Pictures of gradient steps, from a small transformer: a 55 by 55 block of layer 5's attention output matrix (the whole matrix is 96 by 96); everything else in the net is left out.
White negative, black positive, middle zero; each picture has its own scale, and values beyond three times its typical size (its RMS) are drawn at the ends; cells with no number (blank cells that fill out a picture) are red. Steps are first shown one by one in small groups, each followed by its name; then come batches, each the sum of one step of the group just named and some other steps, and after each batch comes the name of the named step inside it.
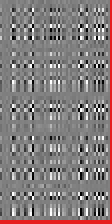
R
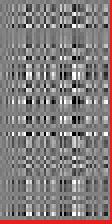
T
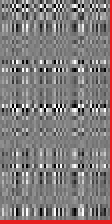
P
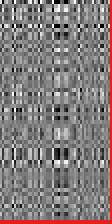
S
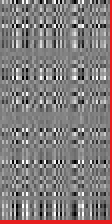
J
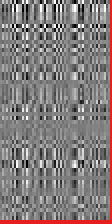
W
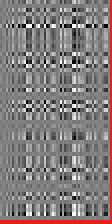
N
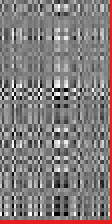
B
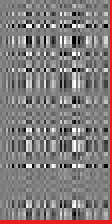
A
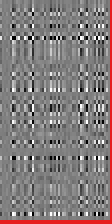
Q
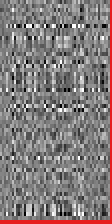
N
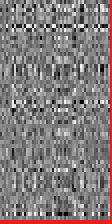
W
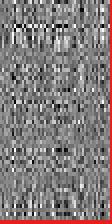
B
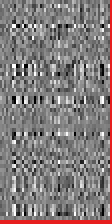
R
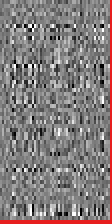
R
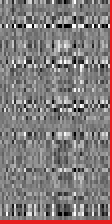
N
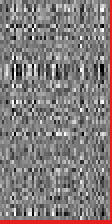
R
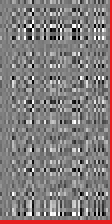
R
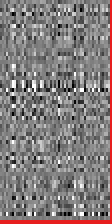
T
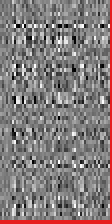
A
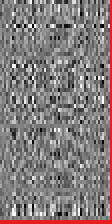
S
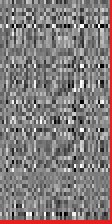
J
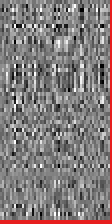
W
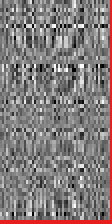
A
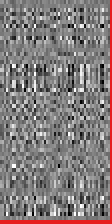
R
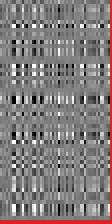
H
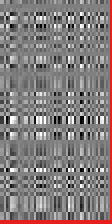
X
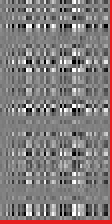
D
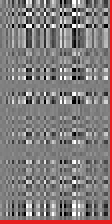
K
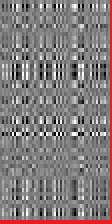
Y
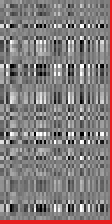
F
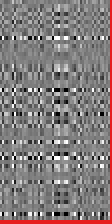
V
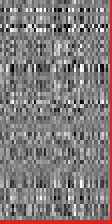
D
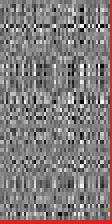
F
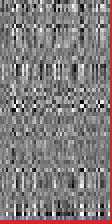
Y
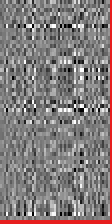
D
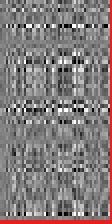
D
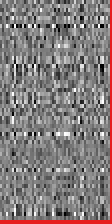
X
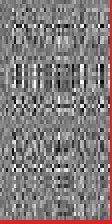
H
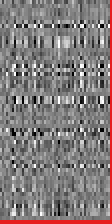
H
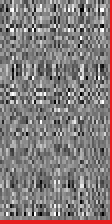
Y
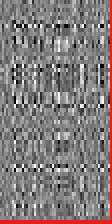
H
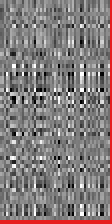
H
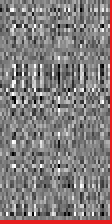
H
